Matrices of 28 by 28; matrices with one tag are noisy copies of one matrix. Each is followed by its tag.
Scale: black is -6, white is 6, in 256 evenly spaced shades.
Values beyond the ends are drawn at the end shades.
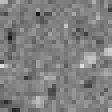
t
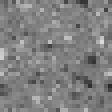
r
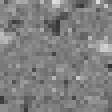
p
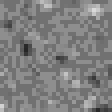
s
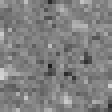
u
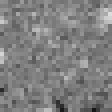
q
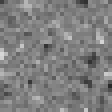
r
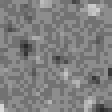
s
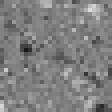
s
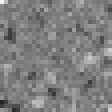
t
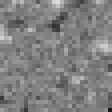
p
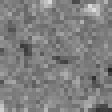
s
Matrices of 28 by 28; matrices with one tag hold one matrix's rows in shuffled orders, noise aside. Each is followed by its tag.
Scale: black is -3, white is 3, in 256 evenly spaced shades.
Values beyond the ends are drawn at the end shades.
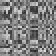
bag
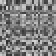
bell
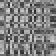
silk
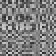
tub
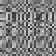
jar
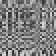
tub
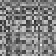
bell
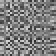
silk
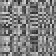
bag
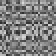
bell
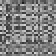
bell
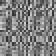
jar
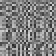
jar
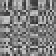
bag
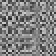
tub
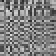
silk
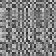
jar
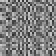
jar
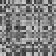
bell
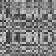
bell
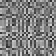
jar
